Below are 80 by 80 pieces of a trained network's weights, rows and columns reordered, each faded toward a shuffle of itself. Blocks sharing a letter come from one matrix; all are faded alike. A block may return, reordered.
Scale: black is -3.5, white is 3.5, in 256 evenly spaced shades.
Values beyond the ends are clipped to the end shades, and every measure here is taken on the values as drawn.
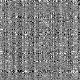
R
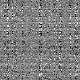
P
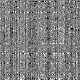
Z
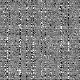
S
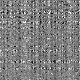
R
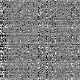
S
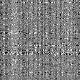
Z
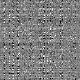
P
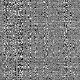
S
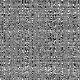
P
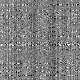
Z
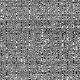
S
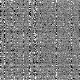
S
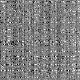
Z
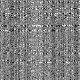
Z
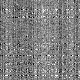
Z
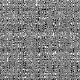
P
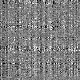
Z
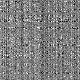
Z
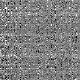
S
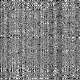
Z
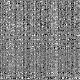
R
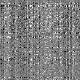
R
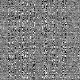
S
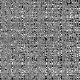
P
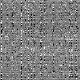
S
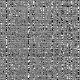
S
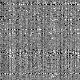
R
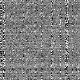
S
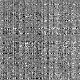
Z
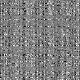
R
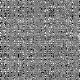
P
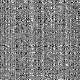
R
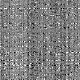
Z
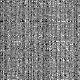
Z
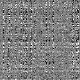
P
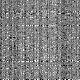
Z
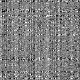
R
